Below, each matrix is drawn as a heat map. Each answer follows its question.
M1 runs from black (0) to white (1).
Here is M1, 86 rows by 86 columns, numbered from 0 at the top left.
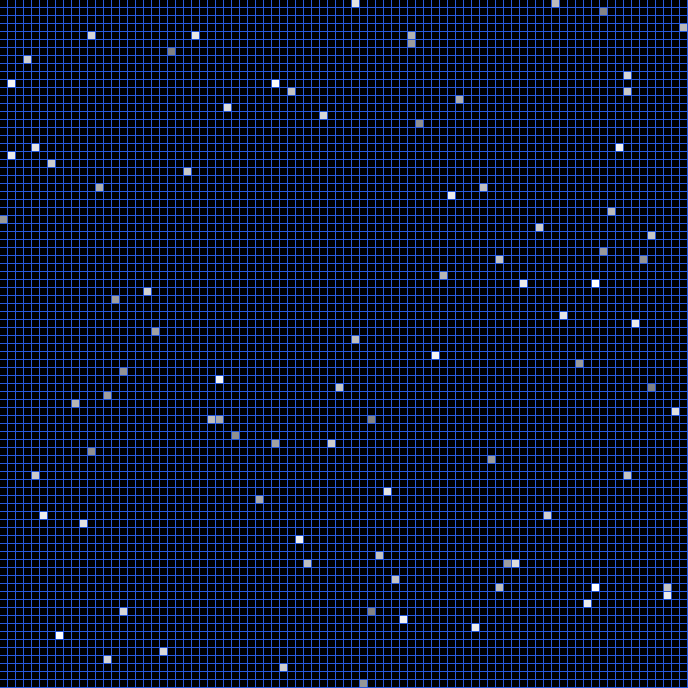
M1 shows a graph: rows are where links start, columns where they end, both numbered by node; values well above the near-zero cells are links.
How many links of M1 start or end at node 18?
3
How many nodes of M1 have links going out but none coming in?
3
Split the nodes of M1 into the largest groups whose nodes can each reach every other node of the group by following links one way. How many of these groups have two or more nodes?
7
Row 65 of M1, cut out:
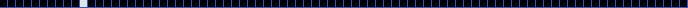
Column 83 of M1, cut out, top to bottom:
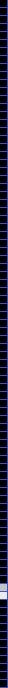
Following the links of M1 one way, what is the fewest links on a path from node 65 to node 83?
5
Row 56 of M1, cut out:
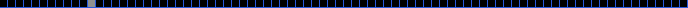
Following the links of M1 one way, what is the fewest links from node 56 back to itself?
6
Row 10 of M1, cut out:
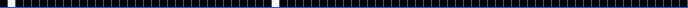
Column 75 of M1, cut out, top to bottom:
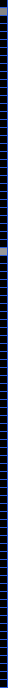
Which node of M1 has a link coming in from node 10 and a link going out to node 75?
node 1
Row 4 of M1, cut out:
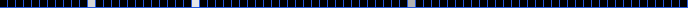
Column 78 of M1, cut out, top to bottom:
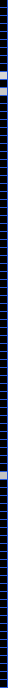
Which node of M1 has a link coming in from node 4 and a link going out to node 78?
node 11
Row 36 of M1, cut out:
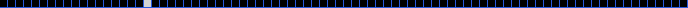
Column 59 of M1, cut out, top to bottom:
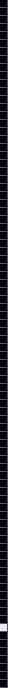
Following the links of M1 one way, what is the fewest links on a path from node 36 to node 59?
5
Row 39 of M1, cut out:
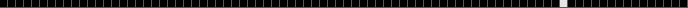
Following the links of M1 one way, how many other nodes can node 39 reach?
8
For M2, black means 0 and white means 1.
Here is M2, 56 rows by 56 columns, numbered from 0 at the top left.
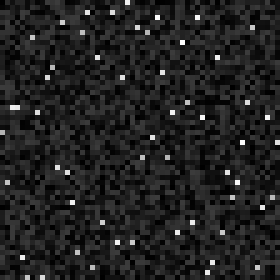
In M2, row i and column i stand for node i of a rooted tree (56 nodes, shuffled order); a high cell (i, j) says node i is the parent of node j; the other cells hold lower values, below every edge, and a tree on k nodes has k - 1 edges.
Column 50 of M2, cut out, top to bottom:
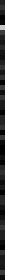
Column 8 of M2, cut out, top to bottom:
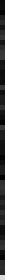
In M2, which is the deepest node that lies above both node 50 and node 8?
55
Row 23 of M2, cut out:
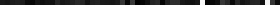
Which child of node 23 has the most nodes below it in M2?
53
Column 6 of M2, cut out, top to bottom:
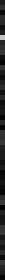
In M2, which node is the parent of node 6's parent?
22
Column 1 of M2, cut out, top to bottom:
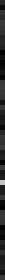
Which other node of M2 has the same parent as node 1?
47
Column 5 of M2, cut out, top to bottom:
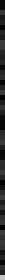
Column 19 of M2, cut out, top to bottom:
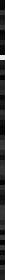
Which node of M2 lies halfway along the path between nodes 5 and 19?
31
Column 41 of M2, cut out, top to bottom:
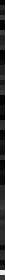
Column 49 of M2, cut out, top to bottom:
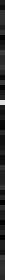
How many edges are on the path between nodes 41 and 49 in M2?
6
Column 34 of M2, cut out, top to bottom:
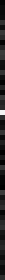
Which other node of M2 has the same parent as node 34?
7
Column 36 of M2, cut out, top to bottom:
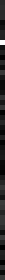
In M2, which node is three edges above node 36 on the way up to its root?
28
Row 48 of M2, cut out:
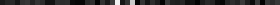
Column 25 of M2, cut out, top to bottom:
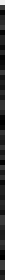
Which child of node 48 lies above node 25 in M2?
26
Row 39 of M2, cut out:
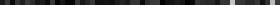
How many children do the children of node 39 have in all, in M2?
3
